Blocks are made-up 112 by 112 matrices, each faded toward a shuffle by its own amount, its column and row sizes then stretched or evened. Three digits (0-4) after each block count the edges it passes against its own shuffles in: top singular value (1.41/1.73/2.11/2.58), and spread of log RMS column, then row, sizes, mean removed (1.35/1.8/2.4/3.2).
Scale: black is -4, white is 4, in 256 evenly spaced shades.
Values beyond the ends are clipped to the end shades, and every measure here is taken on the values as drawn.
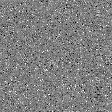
1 0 0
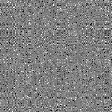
4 2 1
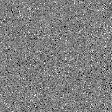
2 2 1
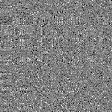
3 1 1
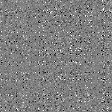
0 3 3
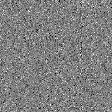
2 2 0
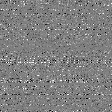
2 0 4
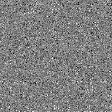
1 2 2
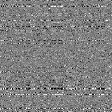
4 0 4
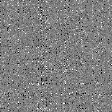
0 3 2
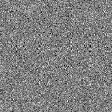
2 2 1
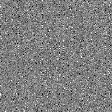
2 2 0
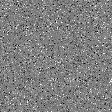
1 0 1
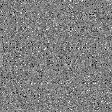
2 1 2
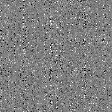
1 3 1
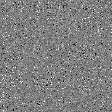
1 2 1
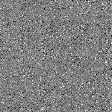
2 1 1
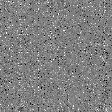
2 2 0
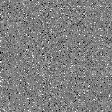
2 2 0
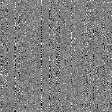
2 4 0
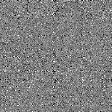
2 3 3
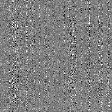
2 4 1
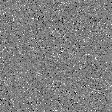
0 1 1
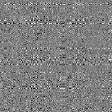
4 3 4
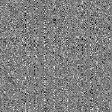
2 4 2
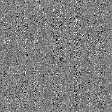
0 4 1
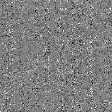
0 3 1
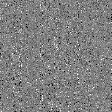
0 3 0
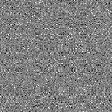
4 0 2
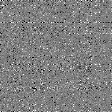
2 2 3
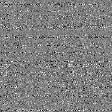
0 1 4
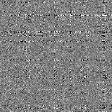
3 3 4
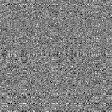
4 0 3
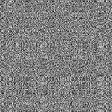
4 1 3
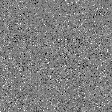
1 1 1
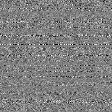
2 0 4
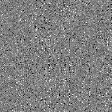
2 3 0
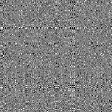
4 3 3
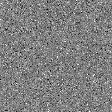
1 1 1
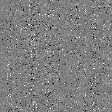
0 3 1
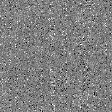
1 3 0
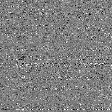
1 1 4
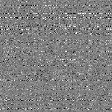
3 0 4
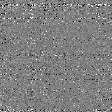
2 2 4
